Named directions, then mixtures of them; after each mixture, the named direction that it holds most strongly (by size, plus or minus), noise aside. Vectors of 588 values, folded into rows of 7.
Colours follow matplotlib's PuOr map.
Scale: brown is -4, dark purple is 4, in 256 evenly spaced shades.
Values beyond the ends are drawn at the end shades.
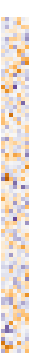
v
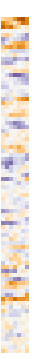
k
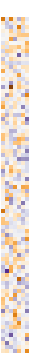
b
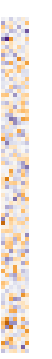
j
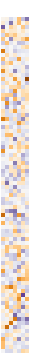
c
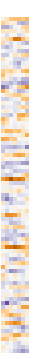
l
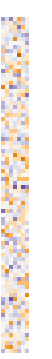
b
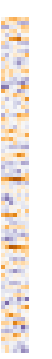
l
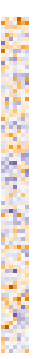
c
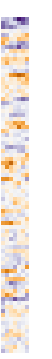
k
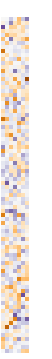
c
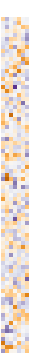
v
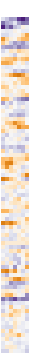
k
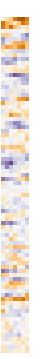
k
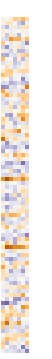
l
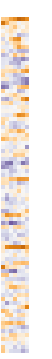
l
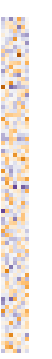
b
